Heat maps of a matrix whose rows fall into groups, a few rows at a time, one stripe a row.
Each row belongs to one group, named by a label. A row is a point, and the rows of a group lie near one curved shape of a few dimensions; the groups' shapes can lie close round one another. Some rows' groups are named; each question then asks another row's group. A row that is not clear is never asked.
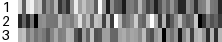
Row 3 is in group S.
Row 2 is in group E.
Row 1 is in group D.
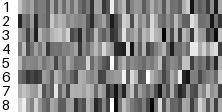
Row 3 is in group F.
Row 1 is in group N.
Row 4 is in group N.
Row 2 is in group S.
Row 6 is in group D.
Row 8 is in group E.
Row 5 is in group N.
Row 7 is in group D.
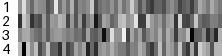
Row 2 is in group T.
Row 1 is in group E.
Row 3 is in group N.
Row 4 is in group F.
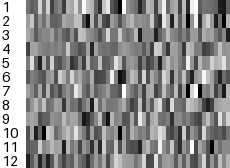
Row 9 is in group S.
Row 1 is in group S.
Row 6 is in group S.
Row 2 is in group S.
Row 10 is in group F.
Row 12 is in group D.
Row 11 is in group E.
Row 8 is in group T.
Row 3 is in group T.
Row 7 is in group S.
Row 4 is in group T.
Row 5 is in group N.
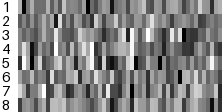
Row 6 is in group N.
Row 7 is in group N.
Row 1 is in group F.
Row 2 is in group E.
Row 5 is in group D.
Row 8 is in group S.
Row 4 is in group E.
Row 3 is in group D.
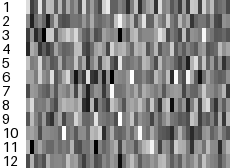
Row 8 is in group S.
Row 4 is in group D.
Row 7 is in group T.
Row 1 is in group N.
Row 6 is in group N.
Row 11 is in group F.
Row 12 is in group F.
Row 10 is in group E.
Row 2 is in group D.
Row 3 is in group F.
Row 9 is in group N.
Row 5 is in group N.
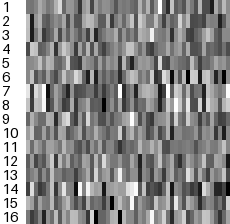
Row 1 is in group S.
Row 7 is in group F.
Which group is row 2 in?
D
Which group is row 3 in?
F
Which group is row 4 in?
T
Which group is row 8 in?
F
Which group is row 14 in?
T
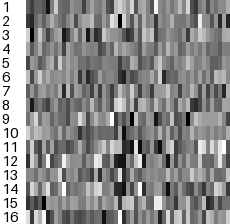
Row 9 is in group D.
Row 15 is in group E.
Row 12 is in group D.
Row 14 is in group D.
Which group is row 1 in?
D
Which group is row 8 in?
D
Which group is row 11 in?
N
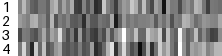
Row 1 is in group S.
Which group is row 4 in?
N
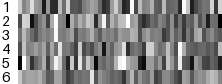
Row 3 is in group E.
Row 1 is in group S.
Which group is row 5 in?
T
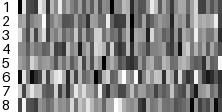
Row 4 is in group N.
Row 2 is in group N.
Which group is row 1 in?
F
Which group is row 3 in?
N
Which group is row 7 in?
D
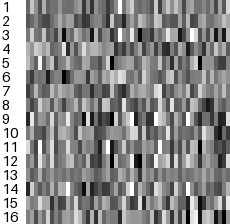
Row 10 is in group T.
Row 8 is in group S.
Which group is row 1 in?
N
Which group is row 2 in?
S
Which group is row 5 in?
N
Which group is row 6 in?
D
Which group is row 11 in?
N
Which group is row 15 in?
S
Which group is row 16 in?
S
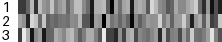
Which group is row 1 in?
S
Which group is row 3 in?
D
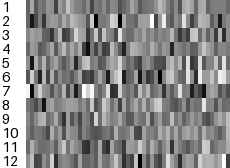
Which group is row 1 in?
F
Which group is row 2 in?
F
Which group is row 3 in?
N
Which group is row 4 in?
S
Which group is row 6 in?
N
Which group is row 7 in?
D
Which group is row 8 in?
F
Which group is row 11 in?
S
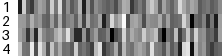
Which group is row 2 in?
N
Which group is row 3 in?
F
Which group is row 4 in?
N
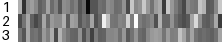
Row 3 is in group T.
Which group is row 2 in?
T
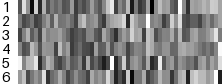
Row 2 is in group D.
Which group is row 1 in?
N
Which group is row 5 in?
F
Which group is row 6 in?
N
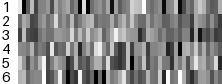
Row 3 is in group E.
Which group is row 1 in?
F
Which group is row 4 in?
N
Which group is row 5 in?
N
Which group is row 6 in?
N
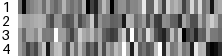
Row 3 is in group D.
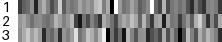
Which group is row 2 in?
S
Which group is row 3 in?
D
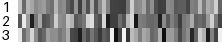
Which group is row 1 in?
E
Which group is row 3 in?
F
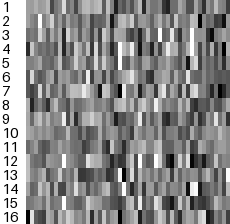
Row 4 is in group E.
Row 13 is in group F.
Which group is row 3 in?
E
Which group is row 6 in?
T
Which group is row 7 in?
S
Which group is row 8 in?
D
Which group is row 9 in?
D
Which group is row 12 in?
D
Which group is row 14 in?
S
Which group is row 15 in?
D
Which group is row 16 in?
F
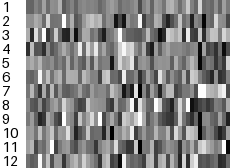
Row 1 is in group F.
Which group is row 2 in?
D
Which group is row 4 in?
E
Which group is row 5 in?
N
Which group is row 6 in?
S
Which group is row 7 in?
N
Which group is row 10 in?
N
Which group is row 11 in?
N
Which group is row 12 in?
S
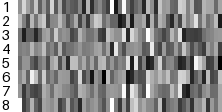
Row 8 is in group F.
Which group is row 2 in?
N
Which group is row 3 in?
D
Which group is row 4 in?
E
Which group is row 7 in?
D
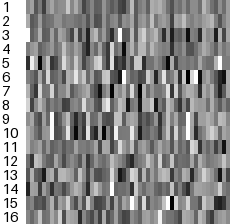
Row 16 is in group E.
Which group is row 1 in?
F
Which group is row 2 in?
F
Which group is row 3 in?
F
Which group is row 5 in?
D
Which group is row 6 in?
S
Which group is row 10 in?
N
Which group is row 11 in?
N
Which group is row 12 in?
T
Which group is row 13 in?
S
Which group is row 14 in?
D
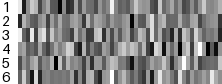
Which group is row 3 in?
N
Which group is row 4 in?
S
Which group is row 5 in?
E
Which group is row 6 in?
N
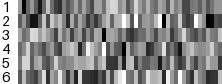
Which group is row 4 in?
D
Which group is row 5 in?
D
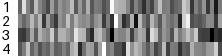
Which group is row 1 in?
E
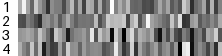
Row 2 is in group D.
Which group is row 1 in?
E
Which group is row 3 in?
E
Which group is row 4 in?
S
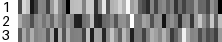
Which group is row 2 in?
S
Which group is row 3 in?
E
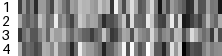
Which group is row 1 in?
E
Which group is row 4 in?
D
